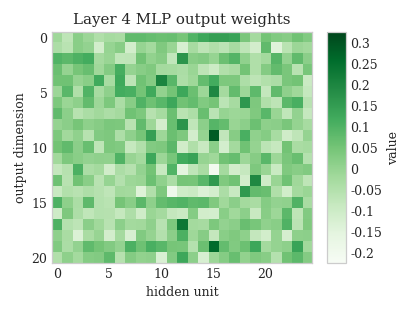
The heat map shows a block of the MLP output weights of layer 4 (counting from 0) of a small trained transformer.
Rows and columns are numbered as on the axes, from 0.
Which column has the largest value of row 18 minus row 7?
12
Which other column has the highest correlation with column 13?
17
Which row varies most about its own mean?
9
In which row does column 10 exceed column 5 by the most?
4
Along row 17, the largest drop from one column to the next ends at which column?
13
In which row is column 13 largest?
11
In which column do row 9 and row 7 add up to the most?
15
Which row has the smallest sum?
14
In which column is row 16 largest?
22
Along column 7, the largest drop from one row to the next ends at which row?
1
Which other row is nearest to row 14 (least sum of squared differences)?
16
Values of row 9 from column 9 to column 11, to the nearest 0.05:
0.15 0 0.05
